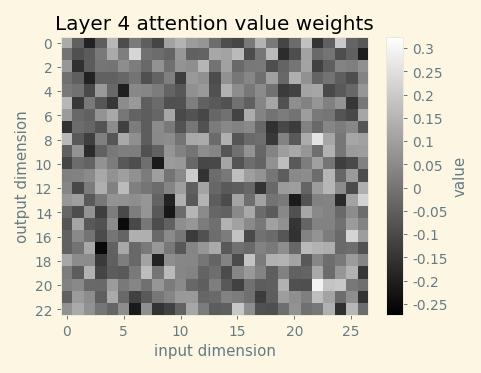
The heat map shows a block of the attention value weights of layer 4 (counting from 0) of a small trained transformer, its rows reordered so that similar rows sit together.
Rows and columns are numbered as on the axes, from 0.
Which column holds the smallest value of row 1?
26
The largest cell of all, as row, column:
20, 22
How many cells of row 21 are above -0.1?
24
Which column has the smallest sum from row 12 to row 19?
3
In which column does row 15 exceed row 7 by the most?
18
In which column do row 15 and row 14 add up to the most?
11
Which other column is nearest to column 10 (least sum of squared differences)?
4
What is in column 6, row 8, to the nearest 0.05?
0.05
